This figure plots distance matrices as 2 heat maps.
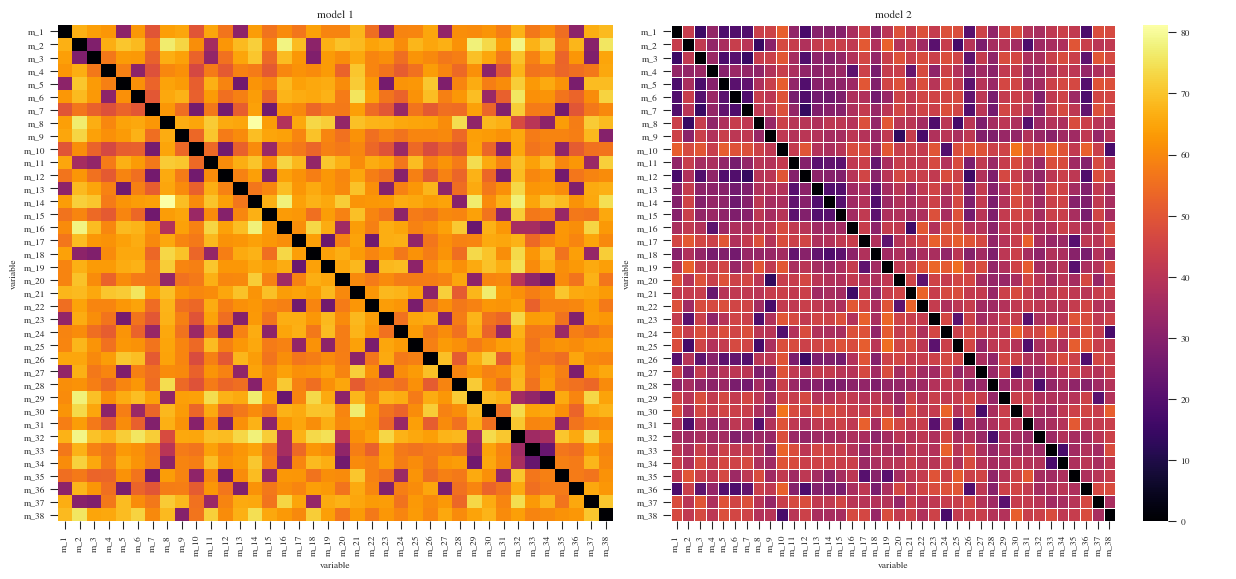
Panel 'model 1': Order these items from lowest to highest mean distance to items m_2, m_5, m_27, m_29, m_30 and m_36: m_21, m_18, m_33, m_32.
m_33, m_18, m_32, m_21
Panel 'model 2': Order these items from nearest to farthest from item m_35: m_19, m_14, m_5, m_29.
m_19, m_14, m_29, m_5
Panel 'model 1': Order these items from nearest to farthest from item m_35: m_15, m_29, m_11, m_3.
m_15, m_3, m_11, m_29
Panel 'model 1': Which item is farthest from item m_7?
m_32
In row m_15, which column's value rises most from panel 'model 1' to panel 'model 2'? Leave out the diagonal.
m_31
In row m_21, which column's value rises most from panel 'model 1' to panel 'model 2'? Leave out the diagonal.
m_26
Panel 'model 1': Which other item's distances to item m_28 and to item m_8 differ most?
m_14
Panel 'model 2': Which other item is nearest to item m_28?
m_32
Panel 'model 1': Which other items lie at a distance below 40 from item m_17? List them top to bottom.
m_19, m_22, m_25
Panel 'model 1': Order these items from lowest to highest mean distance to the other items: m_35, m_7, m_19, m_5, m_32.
m_7, m_35, m_5, m_19, m_32
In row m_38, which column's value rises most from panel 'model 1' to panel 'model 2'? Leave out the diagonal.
m_9
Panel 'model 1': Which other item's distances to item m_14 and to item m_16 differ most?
m_29
